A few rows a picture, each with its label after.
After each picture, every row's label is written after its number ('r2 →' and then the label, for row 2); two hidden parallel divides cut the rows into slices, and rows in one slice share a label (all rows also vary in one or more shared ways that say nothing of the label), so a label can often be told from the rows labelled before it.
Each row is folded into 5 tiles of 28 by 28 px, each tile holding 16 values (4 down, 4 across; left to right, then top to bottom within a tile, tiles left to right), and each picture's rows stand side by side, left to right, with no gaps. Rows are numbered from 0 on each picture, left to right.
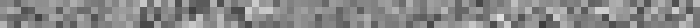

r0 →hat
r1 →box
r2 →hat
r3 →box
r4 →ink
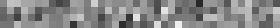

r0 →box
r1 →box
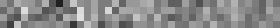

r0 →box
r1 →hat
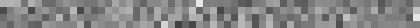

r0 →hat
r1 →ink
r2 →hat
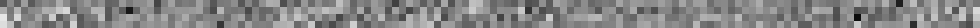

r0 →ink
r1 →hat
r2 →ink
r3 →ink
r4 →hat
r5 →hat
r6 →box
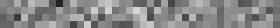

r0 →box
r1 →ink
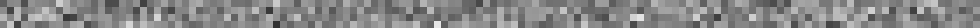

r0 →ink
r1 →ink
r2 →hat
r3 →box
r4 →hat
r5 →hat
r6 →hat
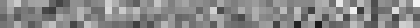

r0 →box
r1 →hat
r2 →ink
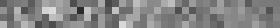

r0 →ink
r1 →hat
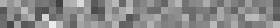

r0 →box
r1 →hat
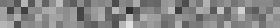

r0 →ink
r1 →hat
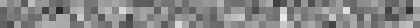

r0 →box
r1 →hat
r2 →ink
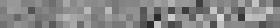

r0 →hat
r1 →box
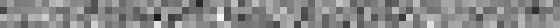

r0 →hat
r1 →box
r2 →ink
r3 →hat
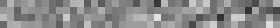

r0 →hat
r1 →ink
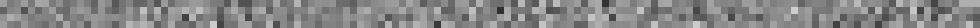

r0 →hat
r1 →ink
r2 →hat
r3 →ink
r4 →hat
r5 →hat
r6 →hat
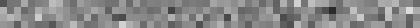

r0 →ink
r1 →hat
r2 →box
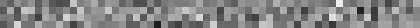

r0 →box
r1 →ink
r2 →ink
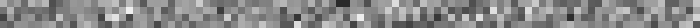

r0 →box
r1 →ink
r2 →box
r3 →box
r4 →ink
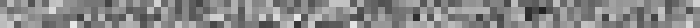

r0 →ink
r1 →box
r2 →ink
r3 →ink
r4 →ink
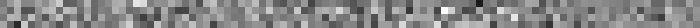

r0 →ink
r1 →box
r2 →ink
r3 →box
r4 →hat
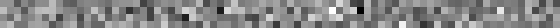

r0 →ink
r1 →ink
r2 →ink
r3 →box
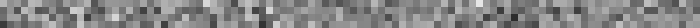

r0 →box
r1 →box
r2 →hat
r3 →ink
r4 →hat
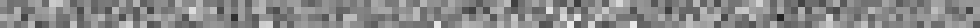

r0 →ink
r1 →ink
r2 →hat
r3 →box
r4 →ink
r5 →ink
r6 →hat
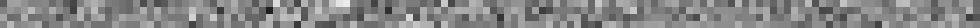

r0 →hat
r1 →ink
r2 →ink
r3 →ink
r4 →hat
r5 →hat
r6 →hat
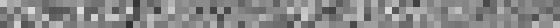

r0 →box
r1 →hat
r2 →box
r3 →hat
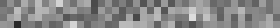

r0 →ink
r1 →ink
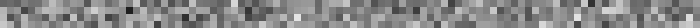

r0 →ink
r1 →ink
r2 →hat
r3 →ink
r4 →ink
